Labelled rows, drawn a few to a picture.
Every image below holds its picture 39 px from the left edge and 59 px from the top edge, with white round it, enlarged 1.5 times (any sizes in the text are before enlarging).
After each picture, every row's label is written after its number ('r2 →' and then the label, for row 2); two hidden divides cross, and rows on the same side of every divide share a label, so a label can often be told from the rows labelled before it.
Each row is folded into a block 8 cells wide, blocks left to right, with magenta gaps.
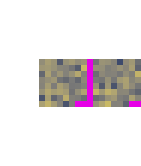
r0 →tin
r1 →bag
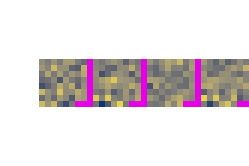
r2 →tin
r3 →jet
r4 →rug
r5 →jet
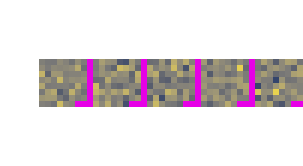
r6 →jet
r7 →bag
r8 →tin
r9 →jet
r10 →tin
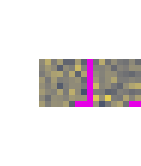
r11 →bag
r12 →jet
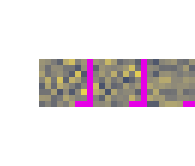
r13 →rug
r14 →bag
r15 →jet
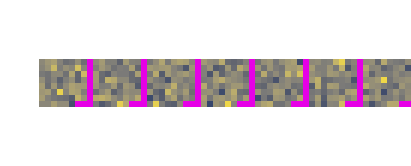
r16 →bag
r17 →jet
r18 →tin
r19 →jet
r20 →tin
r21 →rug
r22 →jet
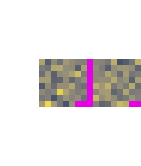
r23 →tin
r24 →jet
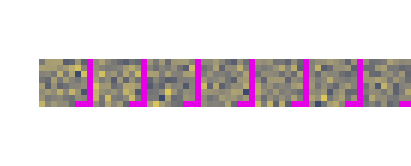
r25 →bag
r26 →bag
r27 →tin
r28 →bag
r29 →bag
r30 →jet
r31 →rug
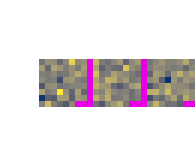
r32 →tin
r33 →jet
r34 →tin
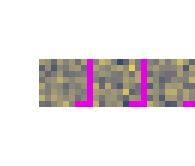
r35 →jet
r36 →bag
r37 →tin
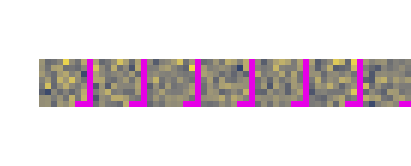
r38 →rug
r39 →rug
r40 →rug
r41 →rug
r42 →rug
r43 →rug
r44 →jet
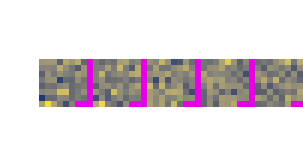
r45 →tin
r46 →tin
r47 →bag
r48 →rug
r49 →rug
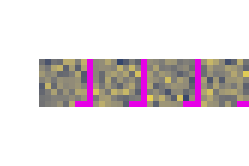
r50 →rug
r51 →bag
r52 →jet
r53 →bag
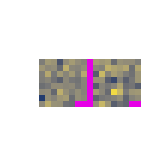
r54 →tin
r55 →tin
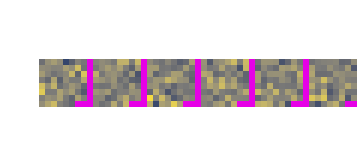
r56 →bag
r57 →rug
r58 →jet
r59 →rug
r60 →bag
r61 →jet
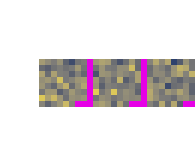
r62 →jet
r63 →bag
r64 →bag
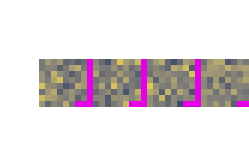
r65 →jet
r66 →rug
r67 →bag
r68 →bag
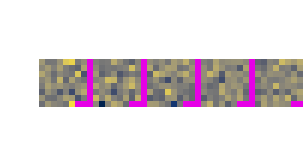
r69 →rug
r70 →jet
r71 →tin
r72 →tin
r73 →rug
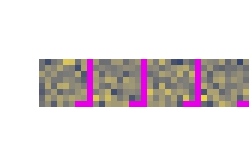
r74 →rug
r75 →jet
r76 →bag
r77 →jet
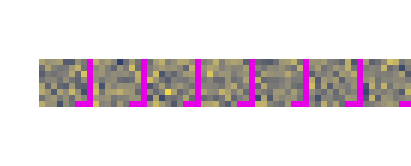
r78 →bag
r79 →bag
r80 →tin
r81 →tin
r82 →tin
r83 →bag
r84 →rug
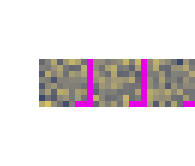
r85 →tin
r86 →rug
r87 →bag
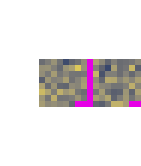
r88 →bag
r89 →jet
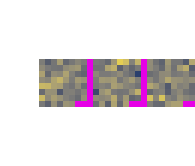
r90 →jet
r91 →rug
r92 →jet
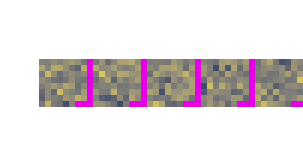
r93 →tin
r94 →tin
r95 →tin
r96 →rug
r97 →bag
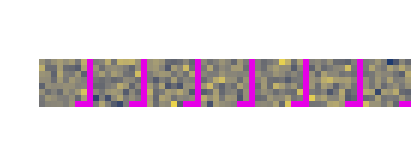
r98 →rug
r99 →tin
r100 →bag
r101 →jet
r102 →rug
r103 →jet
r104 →bag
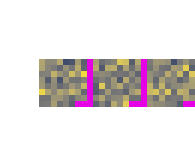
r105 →bag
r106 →rug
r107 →bag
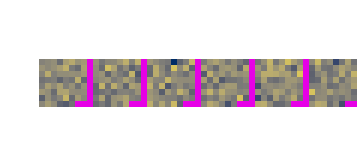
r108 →tin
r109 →rug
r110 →bag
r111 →tin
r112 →tin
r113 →bag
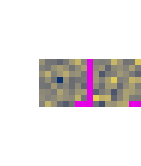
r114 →tin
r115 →jet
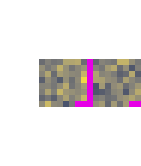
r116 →tin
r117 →rug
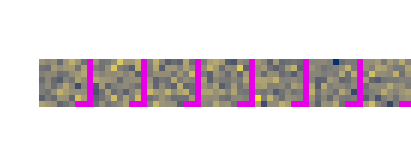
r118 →tin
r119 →rug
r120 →bag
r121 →bag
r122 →jet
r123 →bag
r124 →tin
